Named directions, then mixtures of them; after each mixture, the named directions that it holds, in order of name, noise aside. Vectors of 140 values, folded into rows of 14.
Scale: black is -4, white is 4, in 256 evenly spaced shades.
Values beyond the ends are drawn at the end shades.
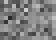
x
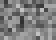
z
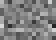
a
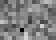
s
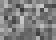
z.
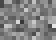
a, x.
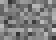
a, x.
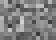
a, z.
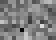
s.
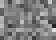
a.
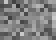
x.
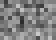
z.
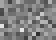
a, s.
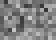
z.
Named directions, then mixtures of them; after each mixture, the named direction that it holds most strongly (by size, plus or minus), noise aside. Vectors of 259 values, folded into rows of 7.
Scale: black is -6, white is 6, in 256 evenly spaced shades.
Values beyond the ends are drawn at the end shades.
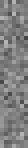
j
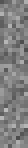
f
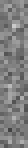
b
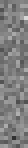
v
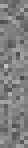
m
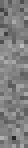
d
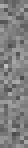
m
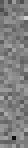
d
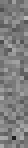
d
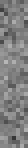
d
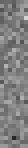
v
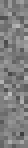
j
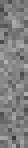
d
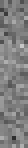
d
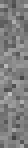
m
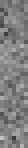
d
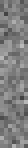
d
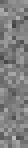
f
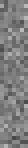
v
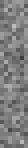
b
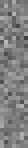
j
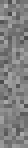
j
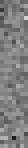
d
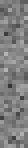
d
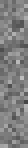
v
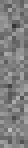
b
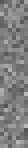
f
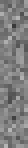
b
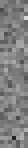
d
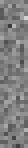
v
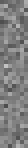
m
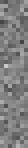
m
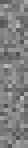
f
